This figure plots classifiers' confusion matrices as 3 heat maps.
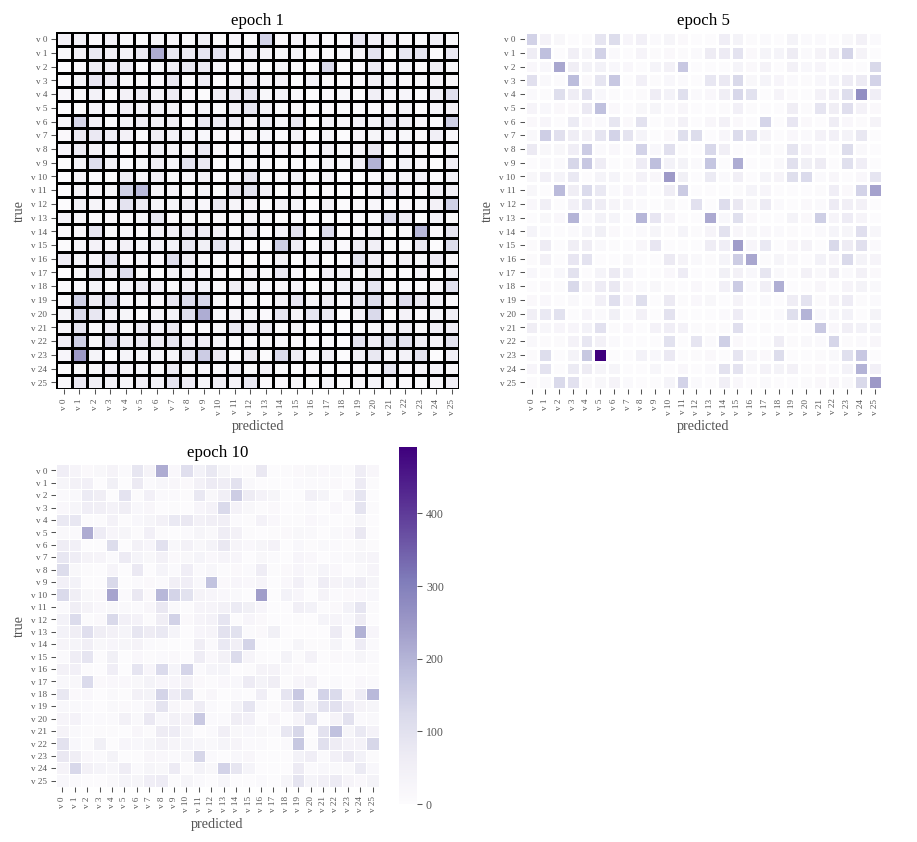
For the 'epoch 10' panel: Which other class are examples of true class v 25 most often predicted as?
v 19
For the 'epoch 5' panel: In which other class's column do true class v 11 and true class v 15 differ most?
v 25
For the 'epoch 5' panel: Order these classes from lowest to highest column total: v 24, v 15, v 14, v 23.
v 14, v 23, v 24, v 15
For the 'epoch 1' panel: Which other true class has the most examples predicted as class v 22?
v 19
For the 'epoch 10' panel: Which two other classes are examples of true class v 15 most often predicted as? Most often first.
v 14, v 2
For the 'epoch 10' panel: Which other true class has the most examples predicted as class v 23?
v 20
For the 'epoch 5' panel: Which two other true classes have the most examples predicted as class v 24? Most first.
v 4, v 23
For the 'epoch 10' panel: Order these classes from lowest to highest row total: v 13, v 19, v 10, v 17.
v 17, v 19, v 13, v 10
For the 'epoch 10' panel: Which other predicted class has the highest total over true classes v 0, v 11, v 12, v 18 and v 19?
v 8
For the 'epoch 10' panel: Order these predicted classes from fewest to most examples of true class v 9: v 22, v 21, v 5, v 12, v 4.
v 5, v 22, v 21, v 4, v 12
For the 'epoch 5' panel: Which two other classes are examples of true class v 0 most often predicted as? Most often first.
v 6, v 5
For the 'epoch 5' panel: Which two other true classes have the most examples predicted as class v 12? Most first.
v 7, v 22
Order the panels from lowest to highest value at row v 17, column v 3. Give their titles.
epoch 10, epoch 1, epoch 5
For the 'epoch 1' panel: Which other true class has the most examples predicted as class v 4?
v 11
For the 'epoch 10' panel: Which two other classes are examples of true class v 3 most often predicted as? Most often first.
v 13, v 24
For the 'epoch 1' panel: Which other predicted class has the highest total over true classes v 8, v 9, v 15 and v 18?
v 20
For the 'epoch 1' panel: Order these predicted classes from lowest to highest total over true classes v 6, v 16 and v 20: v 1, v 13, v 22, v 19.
v 13, v 22, v 19, v 1
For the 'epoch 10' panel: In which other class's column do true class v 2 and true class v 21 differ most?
v 22
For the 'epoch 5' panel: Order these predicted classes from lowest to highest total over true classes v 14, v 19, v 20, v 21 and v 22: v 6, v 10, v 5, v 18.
v 18, v 6, v 5, v 10
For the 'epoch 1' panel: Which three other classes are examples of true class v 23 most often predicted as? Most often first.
v 1, v 9, v 14
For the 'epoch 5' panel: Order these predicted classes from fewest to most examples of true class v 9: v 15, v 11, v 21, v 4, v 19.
v 11, v 21, v 19, v 4, v 15
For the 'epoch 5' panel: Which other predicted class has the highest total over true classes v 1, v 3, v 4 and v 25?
v 24
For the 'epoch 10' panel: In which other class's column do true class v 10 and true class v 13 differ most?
v 16
